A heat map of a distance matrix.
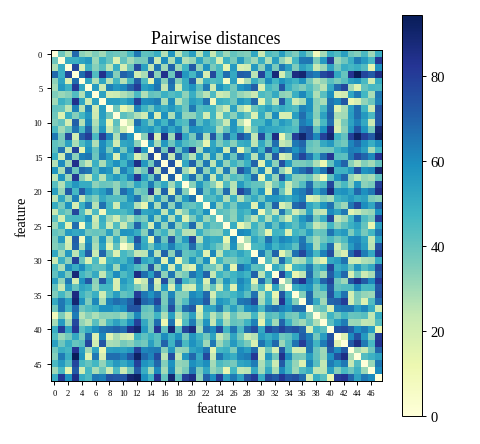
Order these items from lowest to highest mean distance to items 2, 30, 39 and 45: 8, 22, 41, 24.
8, 24, 41, 22
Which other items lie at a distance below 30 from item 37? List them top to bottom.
21, 40, 47
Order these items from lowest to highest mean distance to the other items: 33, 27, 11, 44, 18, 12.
18, 27, 11, 33, 44, 12
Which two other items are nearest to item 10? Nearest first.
28, 8
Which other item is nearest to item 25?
4
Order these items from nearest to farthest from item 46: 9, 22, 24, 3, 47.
24, 9, 22, 47, 3
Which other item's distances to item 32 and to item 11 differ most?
36
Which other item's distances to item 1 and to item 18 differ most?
16
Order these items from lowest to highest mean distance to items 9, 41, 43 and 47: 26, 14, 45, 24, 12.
24, 26, 45, 14, 12
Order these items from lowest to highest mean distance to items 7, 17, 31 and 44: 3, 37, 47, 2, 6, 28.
6, 2, 28, 37, 3, 47
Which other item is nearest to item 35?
32
